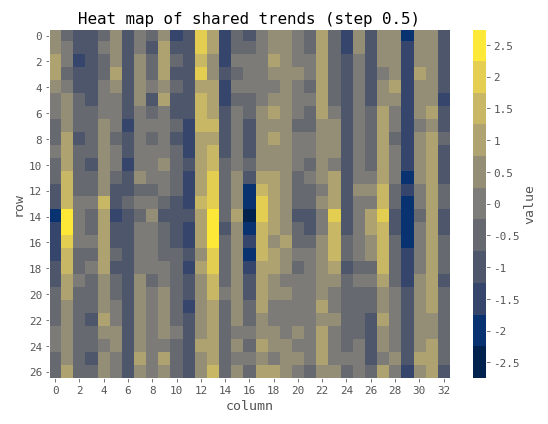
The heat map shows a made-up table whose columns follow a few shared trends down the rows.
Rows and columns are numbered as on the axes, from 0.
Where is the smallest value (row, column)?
14, 16
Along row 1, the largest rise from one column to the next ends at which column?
12
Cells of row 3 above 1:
1
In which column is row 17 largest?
13
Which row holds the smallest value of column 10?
0
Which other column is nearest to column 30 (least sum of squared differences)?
7
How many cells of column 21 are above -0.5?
15
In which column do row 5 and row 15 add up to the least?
29
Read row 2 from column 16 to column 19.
0 0 1 0.5
